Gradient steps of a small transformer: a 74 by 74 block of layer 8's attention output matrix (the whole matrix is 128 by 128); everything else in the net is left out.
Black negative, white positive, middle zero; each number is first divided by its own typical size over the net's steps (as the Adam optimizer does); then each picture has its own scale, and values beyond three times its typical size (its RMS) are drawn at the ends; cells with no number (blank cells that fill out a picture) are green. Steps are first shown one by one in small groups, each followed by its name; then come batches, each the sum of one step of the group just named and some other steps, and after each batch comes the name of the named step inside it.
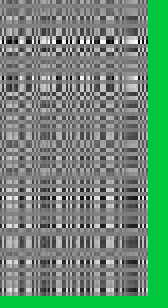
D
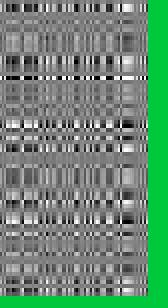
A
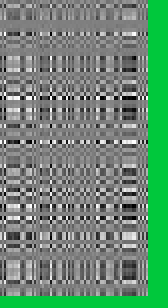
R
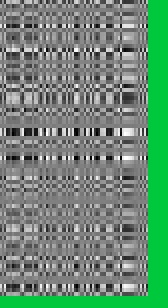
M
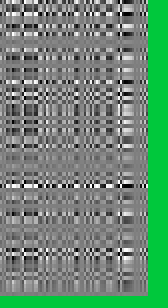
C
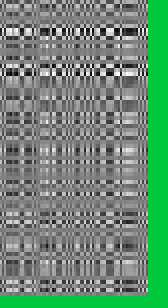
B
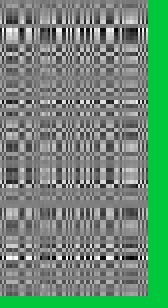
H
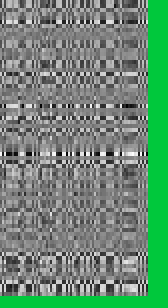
B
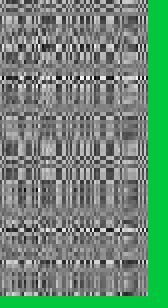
D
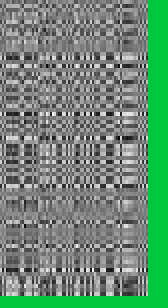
B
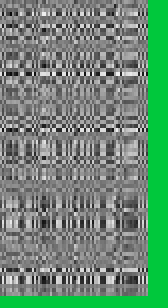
B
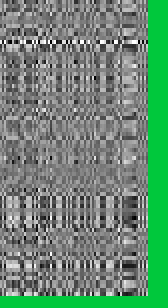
D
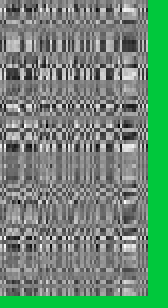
A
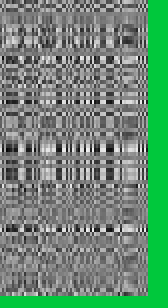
H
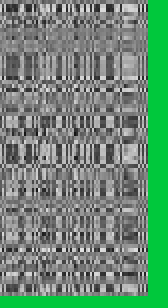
M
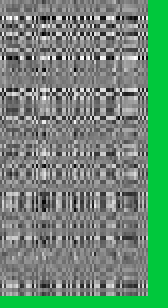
D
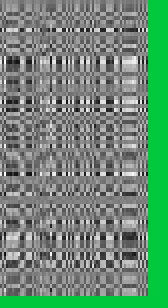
H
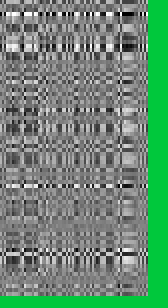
C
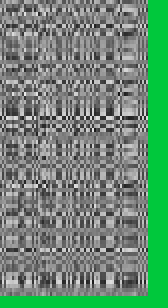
C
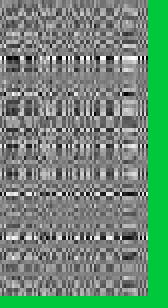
H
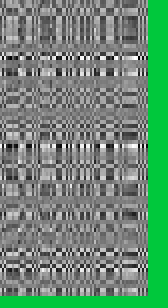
H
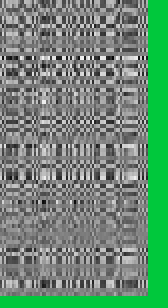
C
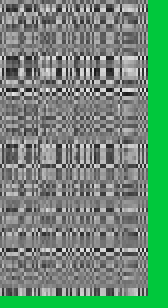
C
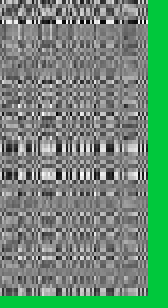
A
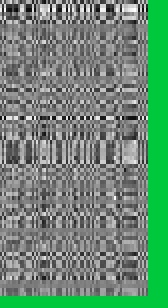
R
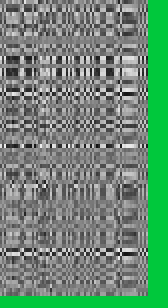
C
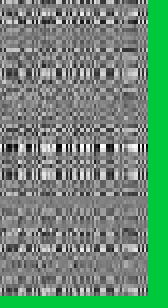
M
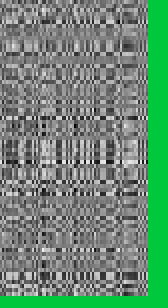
R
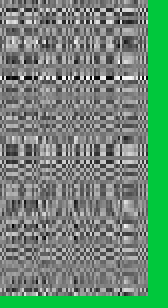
A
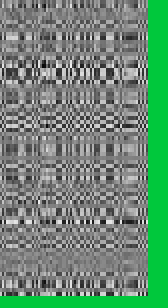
A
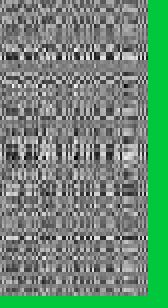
M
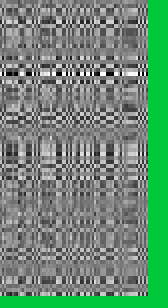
B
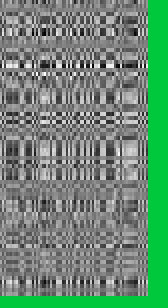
B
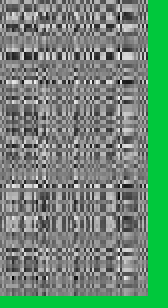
C
